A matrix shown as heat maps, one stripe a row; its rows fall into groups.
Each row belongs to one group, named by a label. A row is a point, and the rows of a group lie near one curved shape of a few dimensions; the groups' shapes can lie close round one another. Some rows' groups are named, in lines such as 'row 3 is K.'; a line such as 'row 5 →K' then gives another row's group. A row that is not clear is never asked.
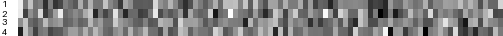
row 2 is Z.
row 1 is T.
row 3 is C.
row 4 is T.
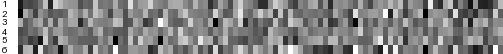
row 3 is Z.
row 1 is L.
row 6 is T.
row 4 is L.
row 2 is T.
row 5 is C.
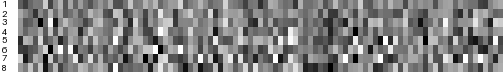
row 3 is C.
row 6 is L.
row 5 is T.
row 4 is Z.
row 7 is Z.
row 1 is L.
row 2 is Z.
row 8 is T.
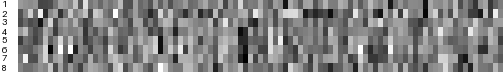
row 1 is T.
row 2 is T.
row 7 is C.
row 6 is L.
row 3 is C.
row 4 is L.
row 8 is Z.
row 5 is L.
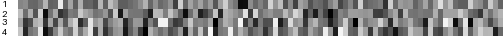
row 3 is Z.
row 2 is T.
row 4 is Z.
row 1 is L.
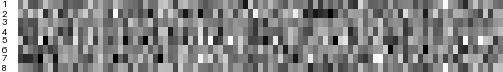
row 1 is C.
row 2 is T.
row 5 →Z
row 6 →T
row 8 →C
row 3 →L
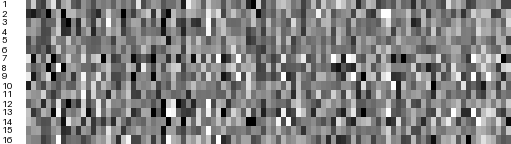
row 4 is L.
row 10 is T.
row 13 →Z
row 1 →C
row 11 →T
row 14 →L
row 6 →C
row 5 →L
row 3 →L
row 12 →L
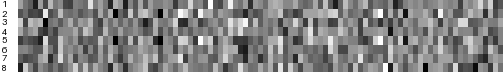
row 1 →Z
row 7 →L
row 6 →L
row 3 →T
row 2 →C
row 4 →T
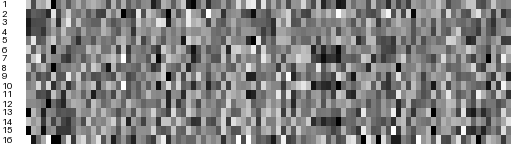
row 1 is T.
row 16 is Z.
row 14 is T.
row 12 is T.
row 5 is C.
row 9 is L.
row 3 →L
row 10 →T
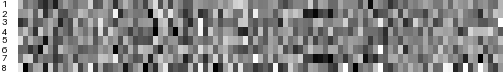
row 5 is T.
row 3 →L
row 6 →C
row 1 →T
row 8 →Z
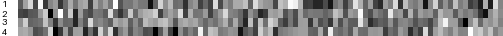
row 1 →T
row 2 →L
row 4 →L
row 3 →C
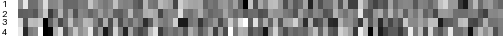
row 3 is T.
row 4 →Z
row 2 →L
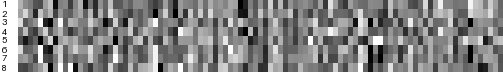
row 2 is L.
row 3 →Z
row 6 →Z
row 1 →L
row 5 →C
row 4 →C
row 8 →L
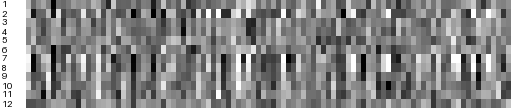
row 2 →Z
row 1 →T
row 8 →Z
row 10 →Z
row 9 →Z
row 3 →L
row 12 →L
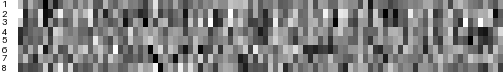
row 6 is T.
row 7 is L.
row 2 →Z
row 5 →L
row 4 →L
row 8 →L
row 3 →Z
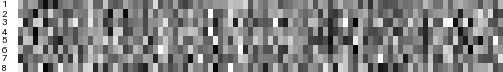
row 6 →Z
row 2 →Z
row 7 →L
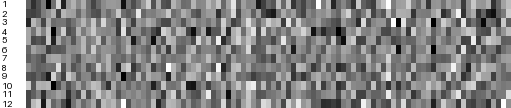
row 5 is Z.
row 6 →T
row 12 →T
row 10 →T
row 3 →T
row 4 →T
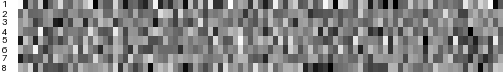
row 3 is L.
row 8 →T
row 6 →T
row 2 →C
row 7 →L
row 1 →Z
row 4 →Z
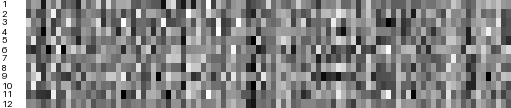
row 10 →C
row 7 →C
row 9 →T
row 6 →C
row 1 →L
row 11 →C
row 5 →C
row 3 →Z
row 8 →C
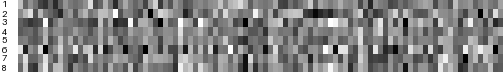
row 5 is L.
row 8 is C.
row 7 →C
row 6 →Z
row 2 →T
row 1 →T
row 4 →L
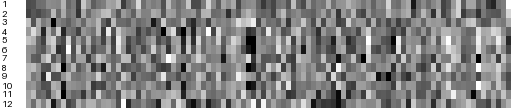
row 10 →L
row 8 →L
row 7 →Z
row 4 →L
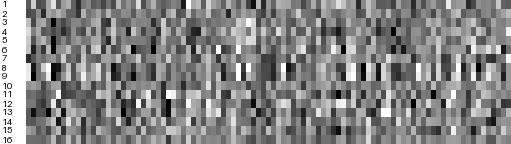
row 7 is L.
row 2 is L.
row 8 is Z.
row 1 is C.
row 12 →C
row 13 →C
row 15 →C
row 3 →T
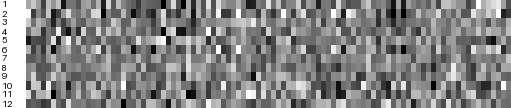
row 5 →L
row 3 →T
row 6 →Z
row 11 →T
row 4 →L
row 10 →T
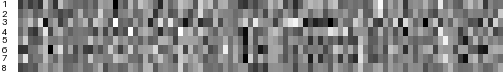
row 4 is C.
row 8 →L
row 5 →C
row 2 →L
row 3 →T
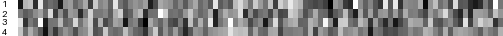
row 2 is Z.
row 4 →T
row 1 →T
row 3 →Z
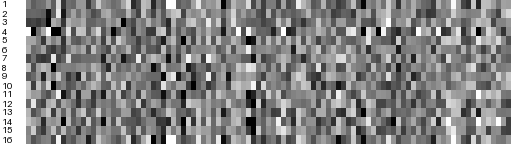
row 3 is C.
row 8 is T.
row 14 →L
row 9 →L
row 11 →L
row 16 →Z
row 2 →C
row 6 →T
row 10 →T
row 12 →C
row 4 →Z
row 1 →Z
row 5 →L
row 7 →C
